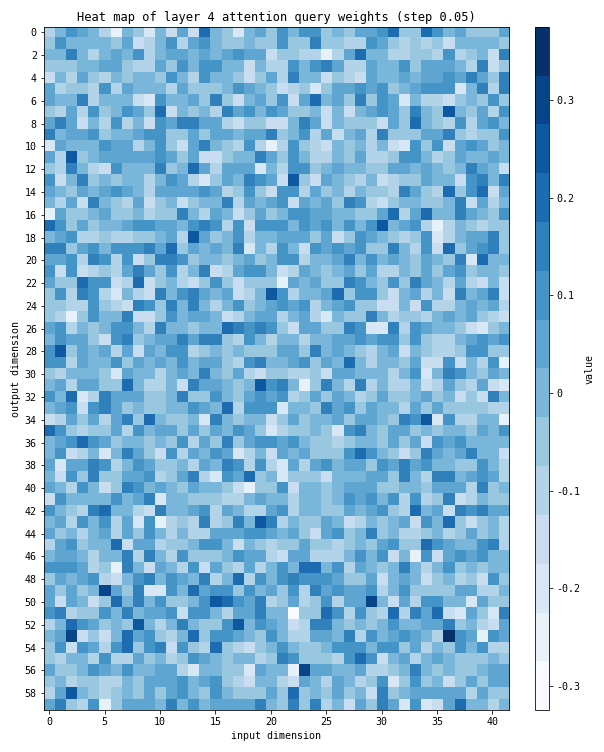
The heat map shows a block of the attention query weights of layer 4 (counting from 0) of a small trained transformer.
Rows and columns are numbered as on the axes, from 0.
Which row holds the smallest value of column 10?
43
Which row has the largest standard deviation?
51
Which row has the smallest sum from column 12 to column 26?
22
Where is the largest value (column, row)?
36, 53
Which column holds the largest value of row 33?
16
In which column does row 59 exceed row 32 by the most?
37
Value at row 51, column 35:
0.2
